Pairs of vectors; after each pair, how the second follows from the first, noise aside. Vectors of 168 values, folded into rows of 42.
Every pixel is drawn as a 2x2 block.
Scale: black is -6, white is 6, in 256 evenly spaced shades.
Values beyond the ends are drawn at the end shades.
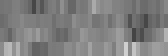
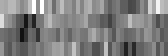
reversed, scaled up.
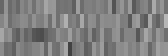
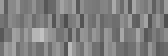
negated.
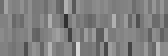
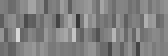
shuffled.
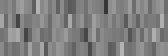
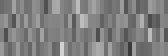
reversed, negated.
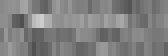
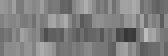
reversed, negated.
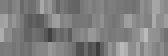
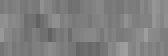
shrunk.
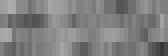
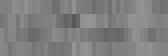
wrapped around, shrunk.
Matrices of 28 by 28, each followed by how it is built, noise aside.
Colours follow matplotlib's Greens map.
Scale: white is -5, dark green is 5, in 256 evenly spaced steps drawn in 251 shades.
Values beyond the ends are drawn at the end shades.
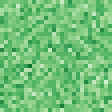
noise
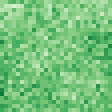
smooth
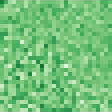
lower triangular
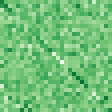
diagonal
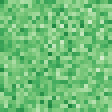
noise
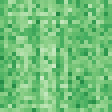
blocks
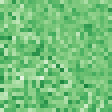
lower triangular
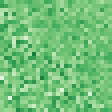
lower triangular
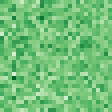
low rank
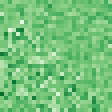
lower triangular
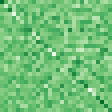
diagonal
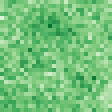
smooth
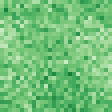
smooth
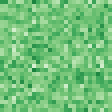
low rank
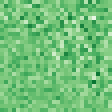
upper triangular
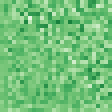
upper triangular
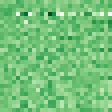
low rank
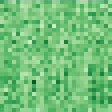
blocks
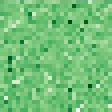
sparse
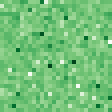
sparse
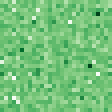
sparse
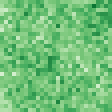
smooth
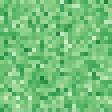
noise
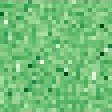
sparse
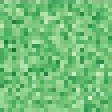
noise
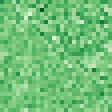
upper triangular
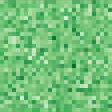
noise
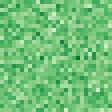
noise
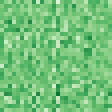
low rank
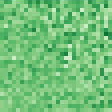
upper triangular
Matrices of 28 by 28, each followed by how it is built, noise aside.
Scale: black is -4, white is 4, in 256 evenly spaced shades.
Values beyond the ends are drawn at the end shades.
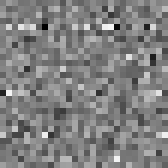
uneven rows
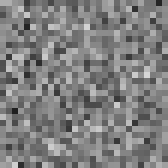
noise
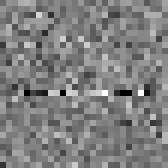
uneven rows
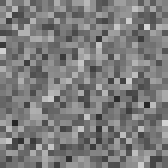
Hankel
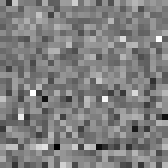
uneven rows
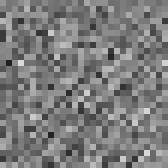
Hankel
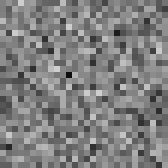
noise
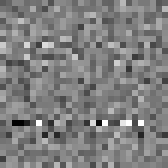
uneven rows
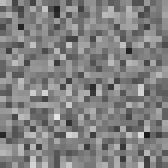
low rank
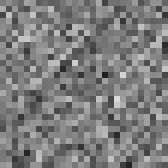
Hankel
